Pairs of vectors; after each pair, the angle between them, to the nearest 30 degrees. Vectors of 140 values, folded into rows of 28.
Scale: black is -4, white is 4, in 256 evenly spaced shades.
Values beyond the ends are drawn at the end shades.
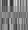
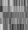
120 degrees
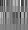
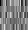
60 degrees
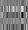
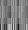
90 degrees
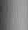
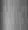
90 degrees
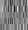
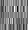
150 degrees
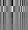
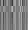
30 degrees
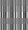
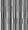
60 degrees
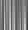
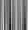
150 degrees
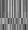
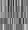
150 degrees
